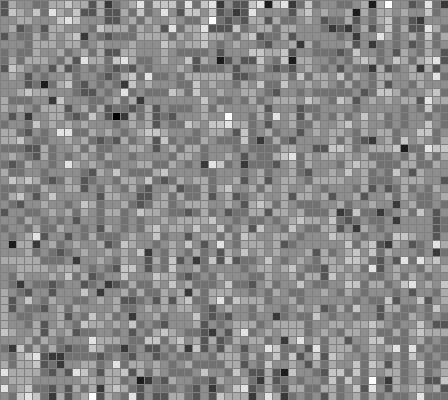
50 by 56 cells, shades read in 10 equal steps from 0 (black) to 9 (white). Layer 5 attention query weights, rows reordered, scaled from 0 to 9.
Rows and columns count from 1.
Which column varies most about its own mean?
47
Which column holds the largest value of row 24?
29
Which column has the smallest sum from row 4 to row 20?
4
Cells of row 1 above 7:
7
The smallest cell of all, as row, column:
15, 15
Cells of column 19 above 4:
32
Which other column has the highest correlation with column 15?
14
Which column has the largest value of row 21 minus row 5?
45
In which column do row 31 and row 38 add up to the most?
28
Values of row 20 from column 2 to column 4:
6 5 4
